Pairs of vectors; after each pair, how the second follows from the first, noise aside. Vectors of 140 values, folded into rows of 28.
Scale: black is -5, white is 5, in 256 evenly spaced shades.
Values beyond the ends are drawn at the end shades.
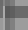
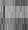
negated.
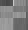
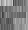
negated.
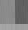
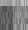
reversed.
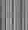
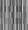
reversed, negated.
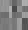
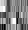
reversed, negated, scaled up.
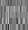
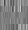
wrapped around, partly zeroed.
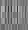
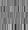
wrapped around, partly zeroed.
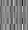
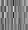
wrapped around.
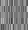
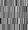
reversed, negated.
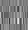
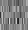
negated.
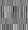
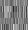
copied.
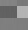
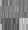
wrapped around.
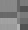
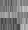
negated.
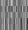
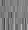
negated, partly zeroed.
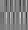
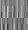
reversed.
